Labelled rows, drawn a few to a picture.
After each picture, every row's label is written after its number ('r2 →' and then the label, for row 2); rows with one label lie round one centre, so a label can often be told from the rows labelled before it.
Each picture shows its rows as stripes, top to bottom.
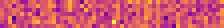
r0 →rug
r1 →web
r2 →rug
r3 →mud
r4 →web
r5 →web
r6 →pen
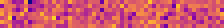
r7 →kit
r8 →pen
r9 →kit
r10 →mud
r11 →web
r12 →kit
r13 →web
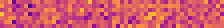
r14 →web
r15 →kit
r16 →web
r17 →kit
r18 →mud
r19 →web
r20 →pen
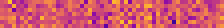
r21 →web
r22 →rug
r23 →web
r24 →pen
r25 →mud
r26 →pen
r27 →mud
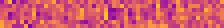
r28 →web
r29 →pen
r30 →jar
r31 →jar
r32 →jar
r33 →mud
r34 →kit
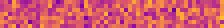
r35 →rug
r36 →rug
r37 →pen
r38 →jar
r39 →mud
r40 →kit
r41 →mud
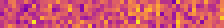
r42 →pen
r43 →rug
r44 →rug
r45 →pen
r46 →mud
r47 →jar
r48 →pen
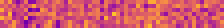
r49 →kit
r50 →jar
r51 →kit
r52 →web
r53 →kit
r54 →rug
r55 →rug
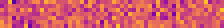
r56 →web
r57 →pen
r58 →mud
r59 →pen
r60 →web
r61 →kit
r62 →kit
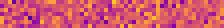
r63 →web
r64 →pen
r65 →jar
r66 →rug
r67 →kit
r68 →mud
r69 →pen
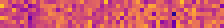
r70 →jar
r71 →kit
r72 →rug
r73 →pen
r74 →kit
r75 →pen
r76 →pen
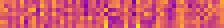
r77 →mud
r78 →mud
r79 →jar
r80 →mud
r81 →jar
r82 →jar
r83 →jar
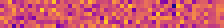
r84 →web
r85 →pen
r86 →mud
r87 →pen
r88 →kit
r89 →jar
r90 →web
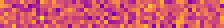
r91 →mud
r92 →kit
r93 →rug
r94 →jar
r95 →mud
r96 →jar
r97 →pen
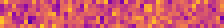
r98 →jar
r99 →rug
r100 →rug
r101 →web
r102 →kit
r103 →kit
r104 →mud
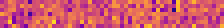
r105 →pen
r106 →mud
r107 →pen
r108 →kit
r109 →web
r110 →web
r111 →rug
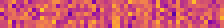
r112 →pen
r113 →web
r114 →mud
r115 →pen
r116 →mud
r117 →web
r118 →web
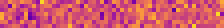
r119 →mud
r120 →rug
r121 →pen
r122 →kit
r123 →kit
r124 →jar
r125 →rug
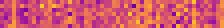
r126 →rug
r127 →mud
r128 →rug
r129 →pen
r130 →rug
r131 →rug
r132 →pen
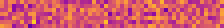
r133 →mud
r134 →kit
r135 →web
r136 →jar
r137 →rug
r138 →jar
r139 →kit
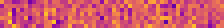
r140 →kit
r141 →pen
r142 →web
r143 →web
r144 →kit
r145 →web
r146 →rug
